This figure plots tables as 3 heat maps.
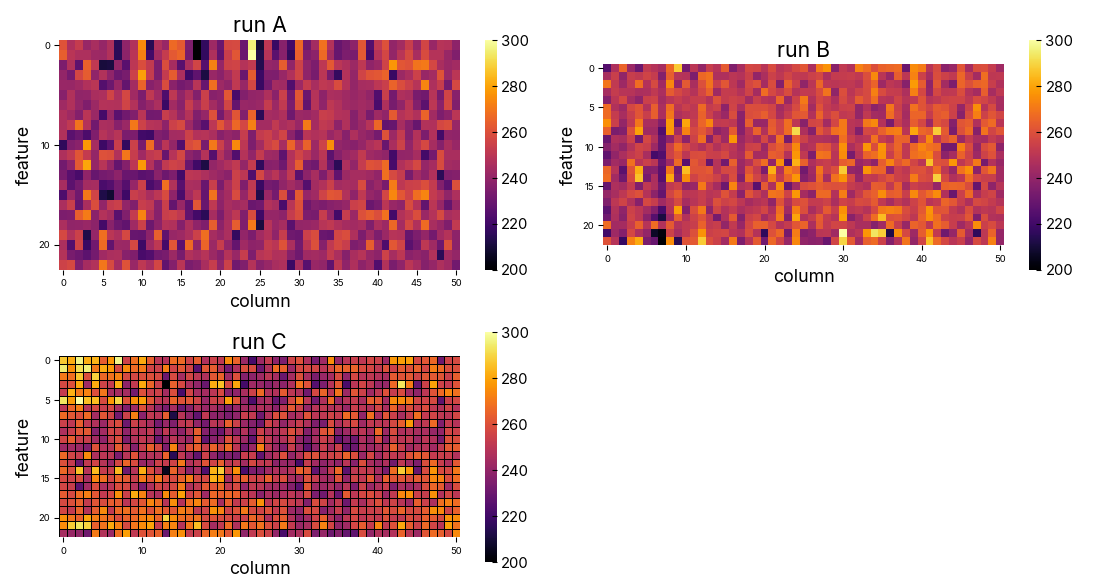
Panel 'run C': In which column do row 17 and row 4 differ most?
15
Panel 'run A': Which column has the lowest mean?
25
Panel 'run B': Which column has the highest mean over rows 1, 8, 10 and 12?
24
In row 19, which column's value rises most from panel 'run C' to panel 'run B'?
30
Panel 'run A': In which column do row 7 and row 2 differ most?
6
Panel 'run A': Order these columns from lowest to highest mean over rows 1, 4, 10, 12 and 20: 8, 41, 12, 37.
8, 37, 12, 41
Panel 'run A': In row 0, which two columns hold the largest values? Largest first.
24, 10
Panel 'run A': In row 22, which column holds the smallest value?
29
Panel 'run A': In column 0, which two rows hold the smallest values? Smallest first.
10, 15
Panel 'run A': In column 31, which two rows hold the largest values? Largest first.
8, 10
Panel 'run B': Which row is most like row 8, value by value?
14
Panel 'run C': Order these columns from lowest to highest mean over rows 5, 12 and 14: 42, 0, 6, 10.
6, 42, 10, 0
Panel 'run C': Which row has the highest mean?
21
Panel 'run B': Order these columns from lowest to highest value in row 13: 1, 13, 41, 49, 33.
1, 41, 13, 49, 33
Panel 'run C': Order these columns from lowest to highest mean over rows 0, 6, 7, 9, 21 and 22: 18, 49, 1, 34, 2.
18, 34, 49, 1, 2
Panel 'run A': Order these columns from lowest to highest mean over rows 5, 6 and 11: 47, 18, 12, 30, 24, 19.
19, 24, 47, 12, 18, 30
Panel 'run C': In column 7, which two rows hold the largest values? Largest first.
0, 5
